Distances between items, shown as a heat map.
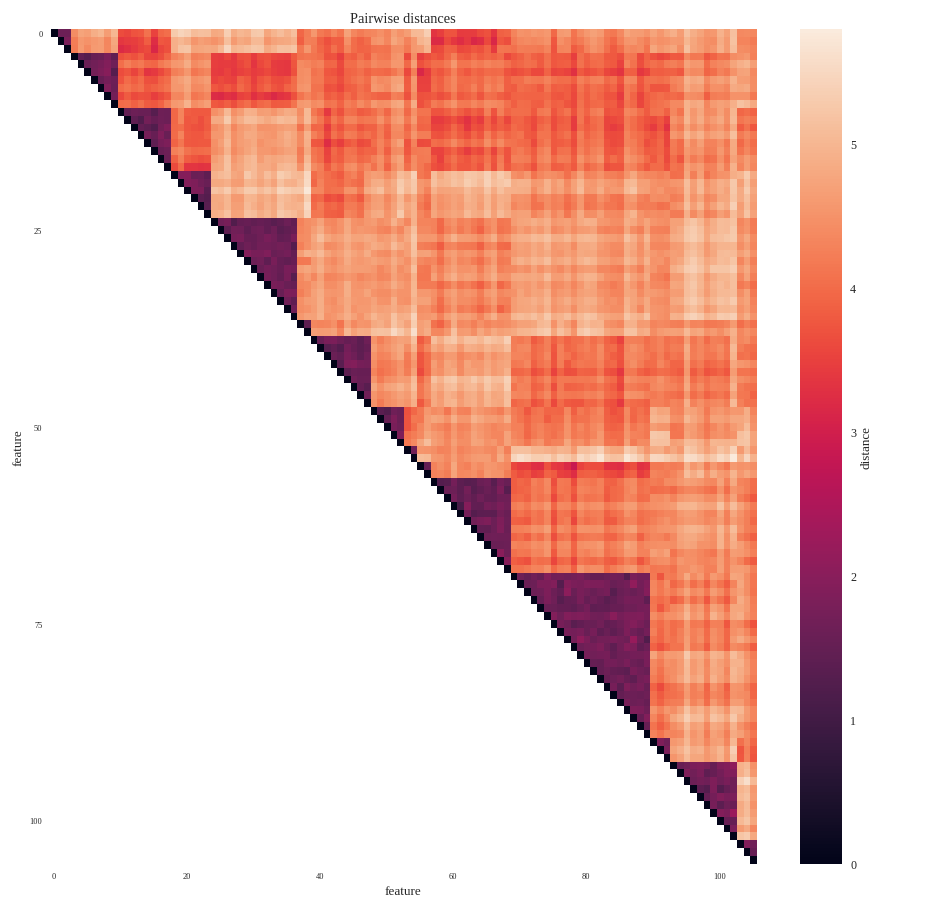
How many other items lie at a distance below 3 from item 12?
7
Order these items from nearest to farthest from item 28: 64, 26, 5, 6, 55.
26, 5, 6, 64, 55
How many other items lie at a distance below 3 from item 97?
9
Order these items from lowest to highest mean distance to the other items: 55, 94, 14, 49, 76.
76, 14, 55, 94, 49
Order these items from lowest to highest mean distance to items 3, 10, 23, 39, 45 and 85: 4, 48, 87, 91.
4, 87, 91, 48
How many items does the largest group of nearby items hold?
21
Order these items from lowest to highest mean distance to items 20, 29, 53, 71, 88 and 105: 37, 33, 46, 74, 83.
83, 74, 33, 46, 37
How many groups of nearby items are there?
15
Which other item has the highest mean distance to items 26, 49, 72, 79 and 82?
54
